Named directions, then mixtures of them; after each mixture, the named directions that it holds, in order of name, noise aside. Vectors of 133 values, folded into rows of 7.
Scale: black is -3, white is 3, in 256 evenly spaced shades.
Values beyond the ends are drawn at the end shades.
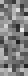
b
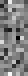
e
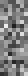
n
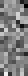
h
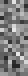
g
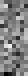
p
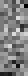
h, n, p.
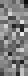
h, n.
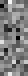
e.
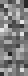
b, h, n.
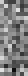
b, p.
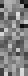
h.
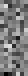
p.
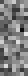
b.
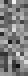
g.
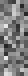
b, p.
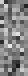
b, g, p.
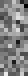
g, h.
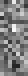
g.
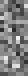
e, g.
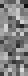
b, h, n.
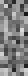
b.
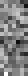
b, h.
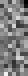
b, g, h.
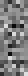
n.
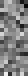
h.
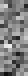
p.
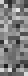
b, p.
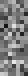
n.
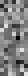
b, e, n.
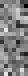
b, h.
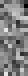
b, g, h.
